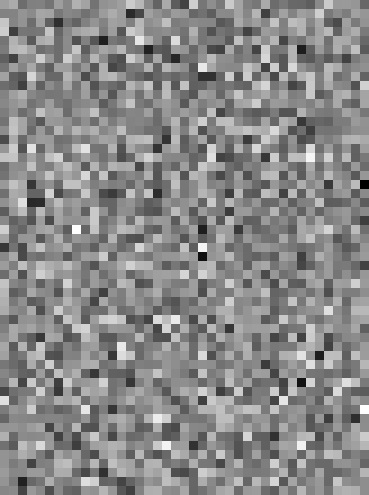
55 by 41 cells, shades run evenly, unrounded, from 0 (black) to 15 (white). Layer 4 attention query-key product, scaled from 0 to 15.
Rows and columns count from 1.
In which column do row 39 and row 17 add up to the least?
18
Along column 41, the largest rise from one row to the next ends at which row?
22
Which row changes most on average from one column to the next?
17
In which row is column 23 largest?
28
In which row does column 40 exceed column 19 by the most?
16
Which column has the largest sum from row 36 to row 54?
14
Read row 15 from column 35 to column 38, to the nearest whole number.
4 7 7 7
